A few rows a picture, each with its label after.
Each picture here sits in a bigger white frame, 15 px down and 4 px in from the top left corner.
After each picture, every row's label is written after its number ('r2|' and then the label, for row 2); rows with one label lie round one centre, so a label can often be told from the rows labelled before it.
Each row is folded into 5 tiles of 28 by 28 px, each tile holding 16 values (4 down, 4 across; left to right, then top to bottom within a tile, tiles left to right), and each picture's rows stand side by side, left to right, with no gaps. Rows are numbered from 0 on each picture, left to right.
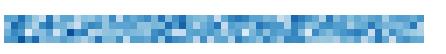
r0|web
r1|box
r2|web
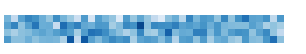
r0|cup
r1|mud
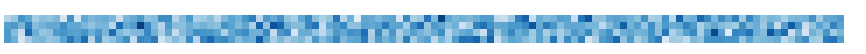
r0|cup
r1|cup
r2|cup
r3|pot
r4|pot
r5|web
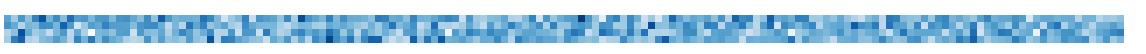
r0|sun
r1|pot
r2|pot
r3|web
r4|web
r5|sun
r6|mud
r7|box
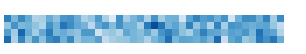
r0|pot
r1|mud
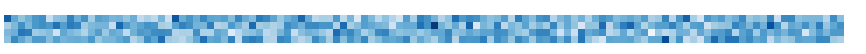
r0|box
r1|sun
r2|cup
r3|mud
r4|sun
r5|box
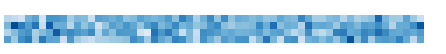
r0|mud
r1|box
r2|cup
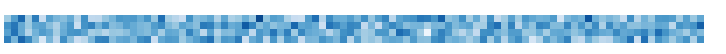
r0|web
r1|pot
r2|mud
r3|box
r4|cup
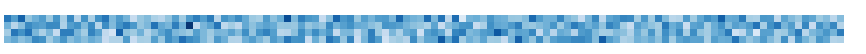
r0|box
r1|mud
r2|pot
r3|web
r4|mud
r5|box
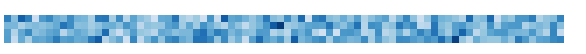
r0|pot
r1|cup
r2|box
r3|web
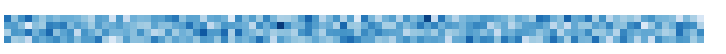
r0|pot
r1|cup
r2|cup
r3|pot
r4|box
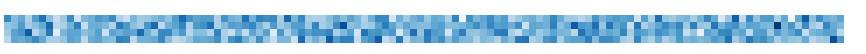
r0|box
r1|sun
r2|pot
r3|web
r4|mud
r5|mud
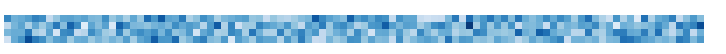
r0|box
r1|box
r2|sun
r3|mud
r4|cup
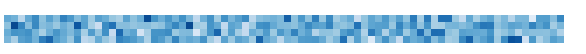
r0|mud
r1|box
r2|box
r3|pot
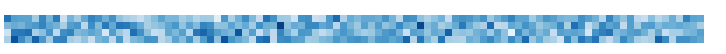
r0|box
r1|cup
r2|cup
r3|sun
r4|web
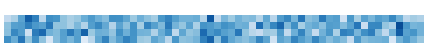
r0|web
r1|cup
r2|box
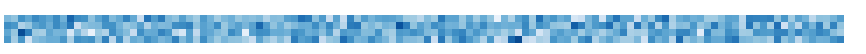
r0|sun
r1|box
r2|box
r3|pot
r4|mud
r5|mud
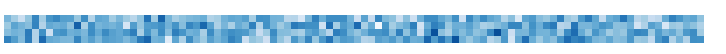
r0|mud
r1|pot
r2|mud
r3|web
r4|web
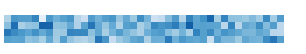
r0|web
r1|mud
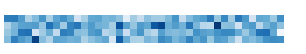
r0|box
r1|mud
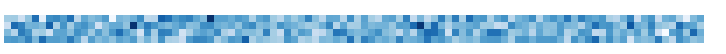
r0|mud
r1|sun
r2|cup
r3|web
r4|box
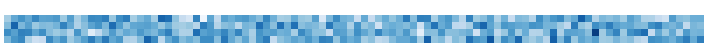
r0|sun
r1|cup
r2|mud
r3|pot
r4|web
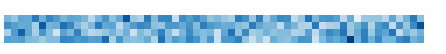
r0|sun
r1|pot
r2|cup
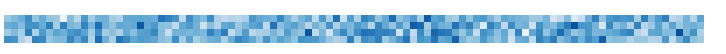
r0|cup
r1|web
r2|cup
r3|box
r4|mud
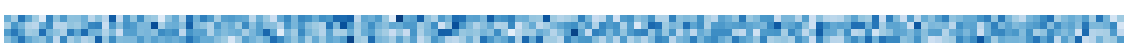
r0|web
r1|mud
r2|pot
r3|sun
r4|web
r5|box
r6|mud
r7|pot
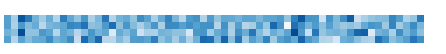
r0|pot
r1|cup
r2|web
